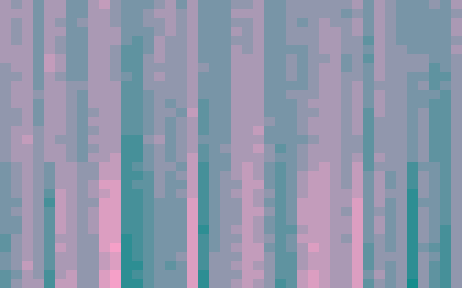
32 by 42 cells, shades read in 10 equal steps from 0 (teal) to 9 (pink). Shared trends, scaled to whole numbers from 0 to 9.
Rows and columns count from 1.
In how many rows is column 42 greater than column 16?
20
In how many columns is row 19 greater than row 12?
11
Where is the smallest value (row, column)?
32, 38
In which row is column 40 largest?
1
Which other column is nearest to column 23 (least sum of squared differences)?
30
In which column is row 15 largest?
24
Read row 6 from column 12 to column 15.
3 3 4 6
